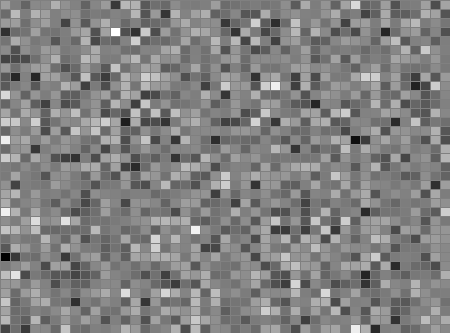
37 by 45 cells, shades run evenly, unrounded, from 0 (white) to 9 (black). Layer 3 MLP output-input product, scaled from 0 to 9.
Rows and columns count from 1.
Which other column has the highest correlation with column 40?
24
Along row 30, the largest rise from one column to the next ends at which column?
40
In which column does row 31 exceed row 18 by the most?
37
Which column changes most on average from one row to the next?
1
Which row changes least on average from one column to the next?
7
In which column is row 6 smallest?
43
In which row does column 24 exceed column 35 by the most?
25
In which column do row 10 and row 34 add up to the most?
42
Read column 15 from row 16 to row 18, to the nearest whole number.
2 4 5
